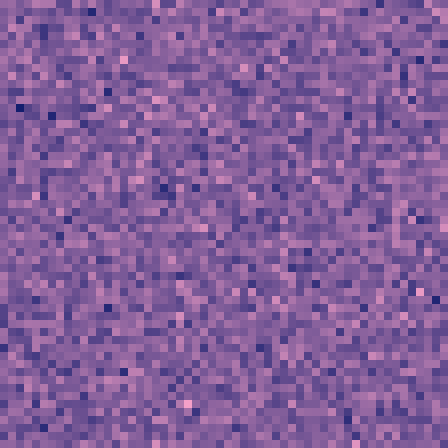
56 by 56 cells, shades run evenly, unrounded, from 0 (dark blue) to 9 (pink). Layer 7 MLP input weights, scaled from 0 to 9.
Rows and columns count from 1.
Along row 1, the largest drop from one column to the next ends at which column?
21
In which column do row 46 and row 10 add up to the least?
51
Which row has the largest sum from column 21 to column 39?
2
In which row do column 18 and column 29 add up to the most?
23
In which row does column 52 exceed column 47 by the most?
47
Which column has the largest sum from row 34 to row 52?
15
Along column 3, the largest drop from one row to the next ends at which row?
14
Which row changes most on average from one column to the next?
36
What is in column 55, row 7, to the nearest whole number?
5
